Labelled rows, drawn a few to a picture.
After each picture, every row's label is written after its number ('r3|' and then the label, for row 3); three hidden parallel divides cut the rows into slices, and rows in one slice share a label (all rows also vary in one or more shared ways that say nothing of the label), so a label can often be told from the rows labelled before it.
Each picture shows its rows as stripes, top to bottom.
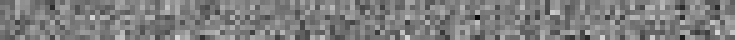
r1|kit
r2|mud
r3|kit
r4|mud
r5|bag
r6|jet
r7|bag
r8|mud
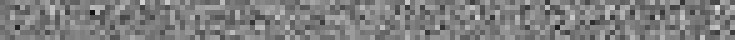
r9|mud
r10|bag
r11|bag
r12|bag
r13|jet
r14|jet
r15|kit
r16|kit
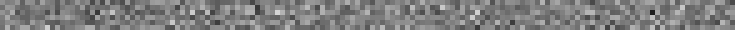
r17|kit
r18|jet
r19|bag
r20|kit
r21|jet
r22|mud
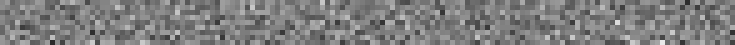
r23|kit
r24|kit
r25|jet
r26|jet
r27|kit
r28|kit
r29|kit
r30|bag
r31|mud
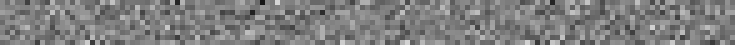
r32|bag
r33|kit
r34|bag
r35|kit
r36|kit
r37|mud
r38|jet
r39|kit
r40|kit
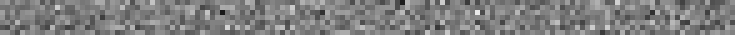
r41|mud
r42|kit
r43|bag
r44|jet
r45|mud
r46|bag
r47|jet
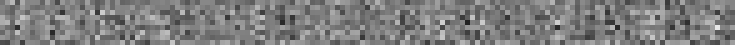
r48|jet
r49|kit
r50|kit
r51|mud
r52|mud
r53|jet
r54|mud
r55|mud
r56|bag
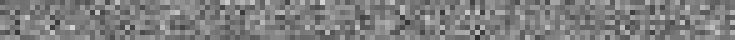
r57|kit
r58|jet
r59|bag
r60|mud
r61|jet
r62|mud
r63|bag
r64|kit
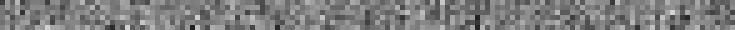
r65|kit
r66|kit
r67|kit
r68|mud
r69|mud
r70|mud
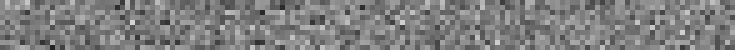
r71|kit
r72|mud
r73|bag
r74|jet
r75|bag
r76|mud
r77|jet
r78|jet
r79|bag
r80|mud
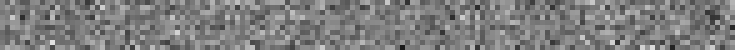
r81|bag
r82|mud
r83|jet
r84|bag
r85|jet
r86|jet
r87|jet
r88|kit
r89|bag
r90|mud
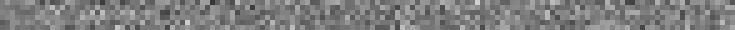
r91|jet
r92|jet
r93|kit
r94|jet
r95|kit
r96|jet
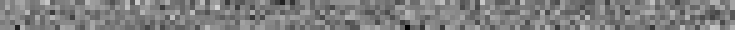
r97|mud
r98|kit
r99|mud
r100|jet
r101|kit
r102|bag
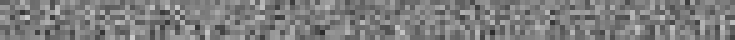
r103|kit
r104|mud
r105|jet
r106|mud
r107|jet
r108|jet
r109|bag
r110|jet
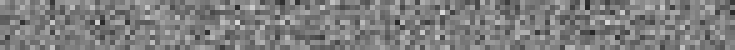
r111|mud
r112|mud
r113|kit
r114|kit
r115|bag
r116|kit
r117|mud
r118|jet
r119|kit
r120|bag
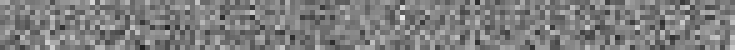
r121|mud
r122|jet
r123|kit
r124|bag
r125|bag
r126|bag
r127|mud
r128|kit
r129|kit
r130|bag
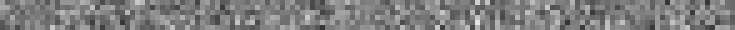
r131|jet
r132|jet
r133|kit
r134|jet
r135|jet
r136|bag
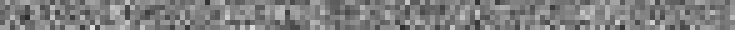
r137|mud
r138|bag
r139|bag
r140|bag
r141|mud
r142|mud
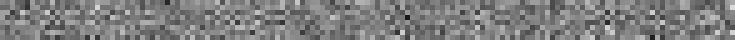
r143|bag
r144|bag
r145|mud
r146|bag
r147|mud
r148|jet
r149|bag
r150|bag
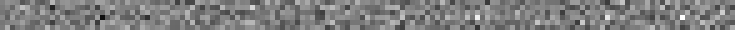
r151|jet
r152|mud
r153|jet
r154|bag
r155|kit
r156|mud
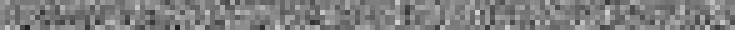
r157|kit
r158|jet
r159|jet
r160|jet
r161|bag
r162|jet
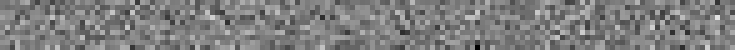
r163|kit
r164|jet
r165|bag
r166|bag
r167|mud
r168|mud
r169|jet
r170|jet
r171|kit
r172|mud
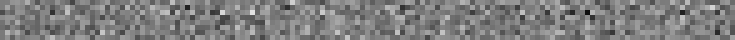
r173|jet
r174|kit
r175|mud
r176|jet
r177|jet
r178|jet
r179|kit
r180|jet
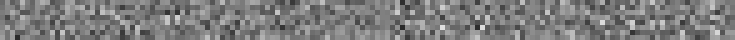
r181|mud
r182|jet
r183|jet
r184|jet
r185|mud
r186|mud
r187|bag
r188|bag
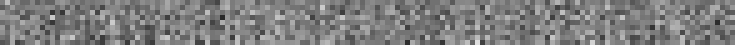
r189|kit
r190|jet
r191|kit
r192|bag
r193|kit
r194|bag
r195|jet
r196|jet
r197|bag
